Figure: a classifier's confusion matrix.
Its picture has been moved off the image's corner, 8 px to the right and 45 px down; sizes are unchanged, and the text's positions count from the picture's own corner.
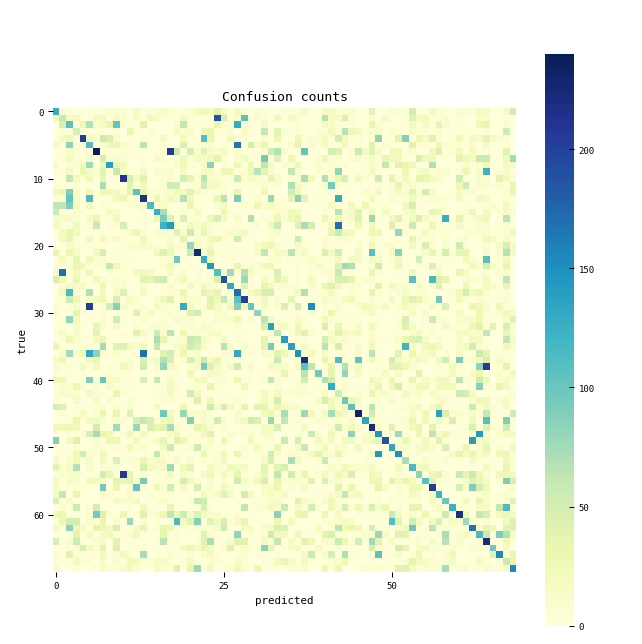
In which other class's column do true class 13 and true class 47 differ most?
5
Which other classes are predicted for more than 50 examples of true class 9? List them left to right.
30, 35, 42, 64
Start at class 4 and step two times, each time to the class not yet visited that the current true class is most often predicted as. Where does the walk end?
64
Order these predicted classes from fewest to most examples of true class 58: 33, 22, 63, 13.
13, 33, 63, 22
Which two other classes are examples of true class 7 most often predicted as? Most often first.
31, 68
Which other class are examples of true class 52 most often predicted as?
35
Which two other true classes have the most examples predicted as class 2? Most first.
27, 13
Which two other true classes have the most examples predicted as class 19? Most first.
29, 45
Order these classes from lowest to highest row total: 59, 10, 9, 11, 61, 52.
52, 11, 9, 59, 61, 10
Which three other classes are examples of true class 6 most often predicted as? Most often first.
17, 37, 33
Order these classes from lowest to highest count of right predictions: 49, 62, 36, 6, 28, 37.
36, 62, 49, 28, 37, 6
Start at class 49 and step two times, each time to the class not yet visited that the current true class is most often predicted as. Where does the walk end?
53
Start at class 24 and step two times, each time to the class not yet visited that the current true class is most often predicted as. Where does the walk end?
28
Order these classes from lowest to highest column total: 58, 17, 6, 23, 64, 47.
58, 6, 23, 17, 47, 64
